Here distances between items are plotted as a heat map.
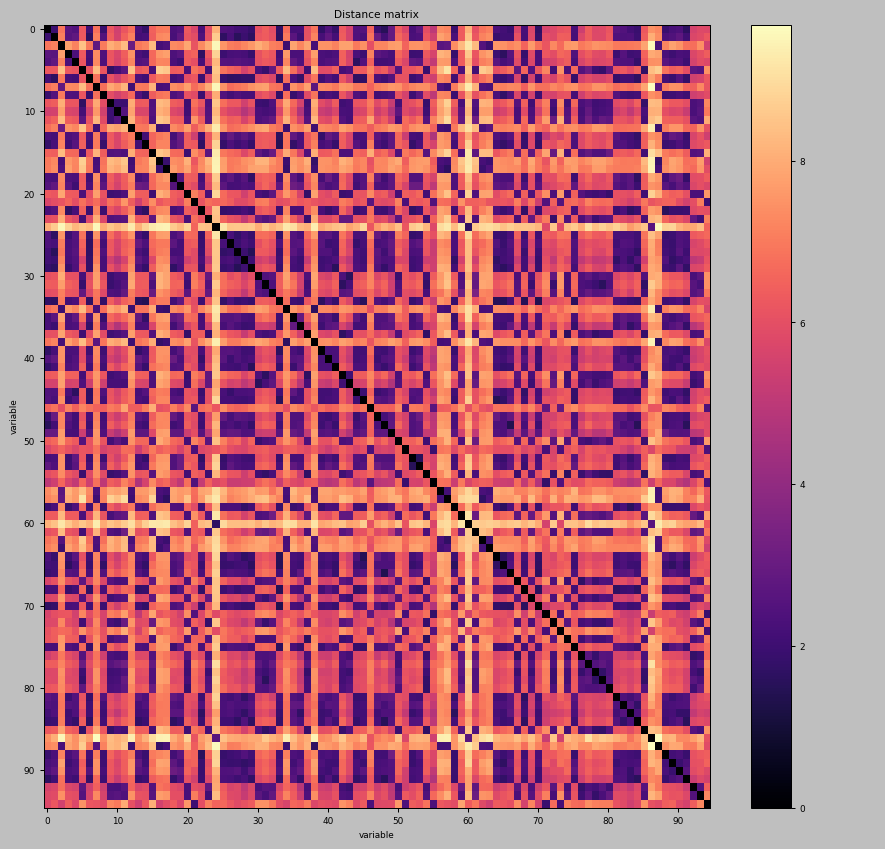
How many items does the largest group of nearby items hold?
44
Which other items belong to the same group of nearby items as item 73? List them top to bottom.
21, 46, 51, 55, 71, 94
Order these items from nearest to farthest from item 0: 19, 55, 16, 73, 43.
19, 55, 43, 73, 16
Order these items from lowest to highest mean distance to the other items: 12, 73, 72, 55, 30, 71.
72, 30, 55, 71, 73, 12
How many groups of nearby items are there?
5
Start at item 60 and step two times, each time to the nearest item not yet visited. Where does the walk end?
86
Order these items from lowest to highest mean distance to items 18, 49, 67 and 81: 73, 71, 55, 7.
55, 71, 73, 7
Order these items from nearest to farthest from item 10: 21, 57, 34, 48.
48, 21, 34, 57
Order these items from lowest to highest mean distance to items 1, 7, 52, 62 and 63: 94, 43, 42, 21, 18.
18, 94, 21, 43, 42
